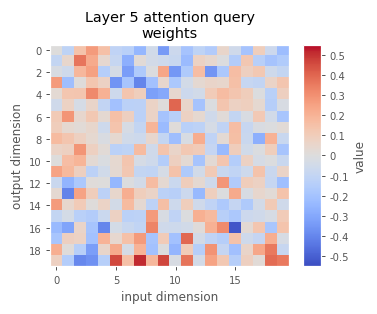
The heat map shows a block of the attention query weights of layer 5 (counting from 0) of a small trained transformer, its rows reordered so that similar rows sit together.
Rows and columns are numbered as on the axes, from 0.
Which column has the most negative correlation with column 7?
3
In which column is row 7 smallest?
9
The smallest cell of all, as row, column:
16, 15
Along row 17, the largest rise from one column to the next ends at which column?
11
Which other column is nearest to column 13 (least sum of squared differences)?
19
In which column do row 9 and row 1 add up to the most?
2
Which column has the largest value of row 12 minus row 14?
14
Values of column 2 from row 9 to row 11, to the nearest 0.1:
0.3 0.2 0.1
